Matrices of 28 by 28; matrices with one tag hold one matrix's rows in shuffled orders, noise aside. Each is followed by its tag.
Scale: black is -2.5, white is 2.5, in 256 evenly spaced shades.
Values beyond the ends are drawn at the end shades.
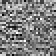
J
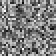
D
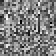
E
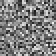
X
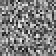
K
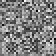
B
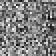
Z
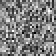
B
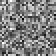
D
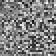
X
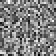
E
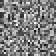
E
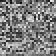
J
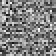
J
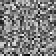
E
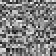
J
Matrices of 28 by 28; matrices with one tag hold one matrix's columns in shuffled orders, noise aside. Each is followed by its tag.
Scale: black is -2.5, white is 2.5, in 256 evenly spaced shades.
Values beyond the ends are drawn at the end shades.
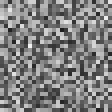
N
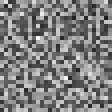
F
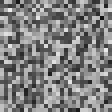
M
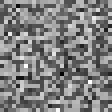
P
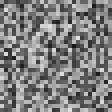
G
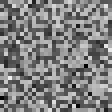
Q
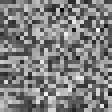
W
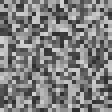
G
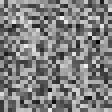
P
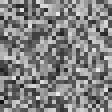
N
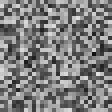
P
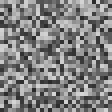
N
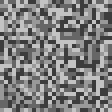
Q
